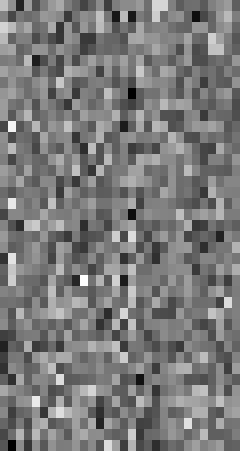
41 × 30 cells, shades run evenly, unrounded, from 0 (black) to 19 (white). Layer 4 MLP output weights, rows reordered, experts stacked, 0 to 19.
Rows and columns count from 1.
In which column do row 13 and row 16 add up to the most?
13
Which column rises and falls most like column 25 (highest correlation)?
26
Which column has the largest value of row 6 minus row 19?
18
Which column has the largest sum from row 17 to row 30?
17
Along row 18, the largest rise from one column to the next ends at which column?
27
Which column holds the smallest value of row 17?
10
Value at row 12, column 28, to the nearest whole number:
11
